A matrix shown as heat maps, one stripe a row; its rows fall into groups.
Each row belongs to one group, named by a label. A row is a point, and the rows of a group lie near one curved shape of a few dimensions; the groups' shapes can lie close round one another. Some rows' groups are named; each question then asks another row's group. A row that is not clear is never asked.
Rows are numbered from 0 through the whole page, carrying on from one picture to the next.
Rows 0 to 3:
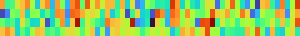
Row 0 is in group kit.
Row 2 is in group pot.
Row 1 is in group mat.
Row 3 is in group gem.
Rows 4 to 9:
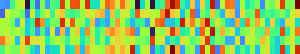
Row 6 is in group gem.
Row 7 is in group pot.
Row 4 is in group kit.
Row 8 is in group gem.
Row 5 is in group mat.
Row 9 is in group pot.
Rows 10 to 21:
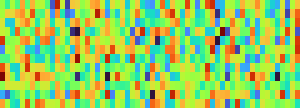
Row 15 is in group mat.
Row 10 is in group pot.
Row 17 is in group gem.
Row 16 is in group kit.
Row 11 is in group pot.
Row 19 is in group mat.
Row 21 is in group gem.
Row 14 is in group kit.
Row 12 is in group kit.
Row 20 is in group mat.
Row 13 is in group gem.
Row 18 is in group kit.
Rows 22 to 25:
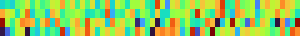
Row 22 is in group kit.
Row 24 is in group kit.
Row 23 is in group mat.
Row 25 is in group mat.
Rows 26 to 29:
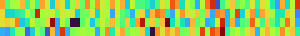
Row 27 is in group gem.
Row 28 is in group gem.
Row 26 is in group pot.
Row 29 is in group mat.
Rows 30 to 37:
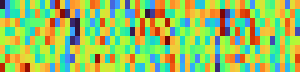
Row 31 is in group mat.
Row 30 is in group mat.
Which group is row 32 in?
gem
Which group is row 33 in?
gem
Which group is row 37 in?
kit
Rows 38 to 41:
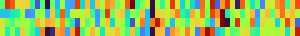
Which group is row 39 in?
mat
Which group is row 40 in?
gem
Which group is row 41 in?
pot
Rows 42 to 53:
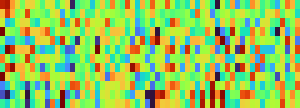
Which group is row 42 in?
gem
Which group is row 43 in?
mat
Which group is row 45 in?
kit
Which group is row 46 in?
gem
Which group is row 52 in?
mat
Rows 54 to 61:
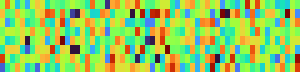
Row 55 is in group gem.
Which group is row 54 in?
gem
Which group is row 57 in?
mat
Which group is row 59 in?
gem
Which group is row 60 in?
kit
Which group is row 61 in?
mat
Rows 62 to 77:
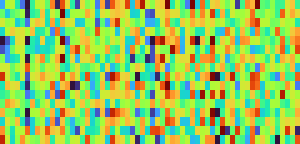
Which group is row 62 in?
gem
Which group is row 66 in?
mat
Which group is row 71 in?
gem
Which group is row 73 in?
mat
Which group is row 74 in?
kit
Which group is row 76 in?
gem
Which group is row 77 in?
kit
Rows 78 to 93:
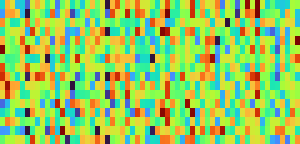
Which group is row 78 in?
gem
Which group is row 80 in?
gem
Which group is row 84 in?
pot
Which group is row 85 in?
kit
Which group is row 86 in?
kit
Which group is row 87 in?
gem
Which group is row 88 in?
gem
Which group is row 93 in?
pot
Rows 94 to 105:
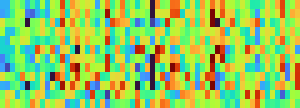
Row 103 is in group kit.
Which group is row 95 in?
mat
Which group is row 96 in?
kit
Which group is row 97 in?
kit
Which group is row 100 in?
mat
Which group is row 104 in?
gem
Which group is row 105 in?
mat
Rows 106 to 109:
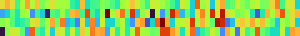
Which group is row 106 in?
mat
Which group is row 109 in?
mat
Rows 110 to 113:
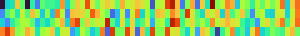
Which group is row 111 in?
mat
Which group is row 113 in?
gem
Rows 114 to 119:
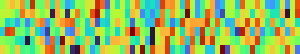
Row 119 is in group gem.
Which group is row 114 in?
pot
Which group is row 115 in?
pot
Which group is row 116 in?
gem
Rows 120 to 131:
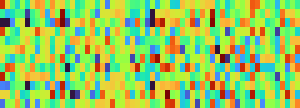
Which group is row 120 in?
kit
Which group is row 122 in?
mat
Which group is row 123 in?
kit
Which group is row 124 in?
kit
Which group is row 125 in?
pot
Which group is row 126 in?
gem
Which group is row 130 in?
gem
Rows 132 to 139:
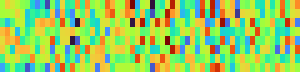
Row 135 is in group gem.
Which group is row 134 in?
gem
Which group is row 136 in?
gem
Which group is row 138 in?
mat
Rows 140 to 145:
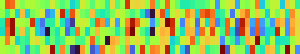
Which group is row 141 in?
pot
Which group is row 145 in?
gem
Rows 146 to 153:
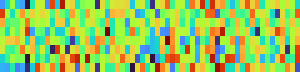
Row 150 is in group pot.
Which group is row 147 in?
kit
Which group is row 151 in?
pot
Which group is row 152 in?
kit
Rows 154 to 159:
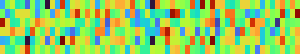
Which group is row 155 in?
kit
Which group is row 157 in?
pot
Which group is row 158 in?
kit
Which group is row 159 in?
kit
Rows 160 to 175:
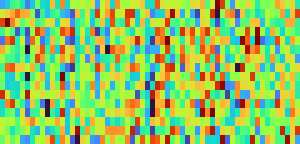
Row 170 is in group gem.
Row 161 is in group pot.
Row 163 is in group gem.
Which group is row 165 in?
kit
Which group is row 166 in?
gem
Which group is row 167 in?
pot
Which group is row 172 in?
pot
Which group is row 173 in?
mat
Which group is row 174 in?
pot
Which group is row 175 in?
gem
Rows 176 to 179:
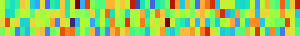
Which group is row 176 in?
pot
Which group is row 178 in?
gem
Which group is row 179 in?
gem
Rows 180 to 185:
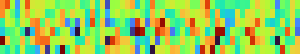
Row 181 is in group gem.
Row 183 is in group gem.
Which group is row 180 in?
gem
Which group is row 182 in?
mat
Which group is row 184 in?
kit
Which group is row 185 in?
pot
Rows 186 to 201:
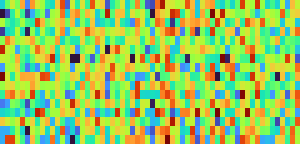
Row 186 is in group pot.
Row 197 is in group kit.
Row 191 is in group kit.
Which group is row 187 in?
mat
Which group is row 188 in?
gem
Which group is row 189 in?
mat
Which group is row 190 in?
mat
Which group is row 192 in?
gem
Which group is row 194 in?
kit
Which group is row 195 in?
mat
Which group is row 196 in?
pot
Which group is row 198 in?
gem
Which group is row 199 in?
pot
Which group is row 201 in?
pot
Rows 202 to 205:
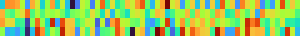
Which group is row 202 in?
pot
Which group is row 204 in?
kit
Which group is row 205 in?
gem
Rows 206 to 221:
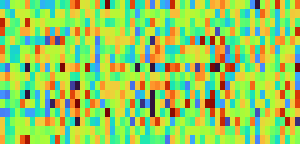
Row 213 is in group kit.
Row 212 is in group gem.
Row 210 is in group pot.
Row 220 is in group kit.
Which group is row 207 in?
kit
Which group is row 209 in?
kit
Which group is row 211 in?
gem
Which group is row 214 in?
mat
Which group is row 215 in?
gem
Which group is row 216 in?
kit
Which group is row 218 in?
mat
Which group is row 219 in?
gem
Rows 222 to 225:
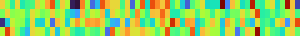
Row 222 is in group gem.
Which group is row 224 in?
mat
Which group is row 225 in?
gem
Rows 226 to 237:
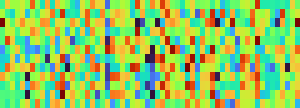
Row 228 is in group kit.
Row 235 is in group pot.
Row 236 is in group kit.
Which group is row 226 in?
mat
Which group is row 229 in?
mat
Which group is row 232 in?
pot
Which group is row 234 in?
kit
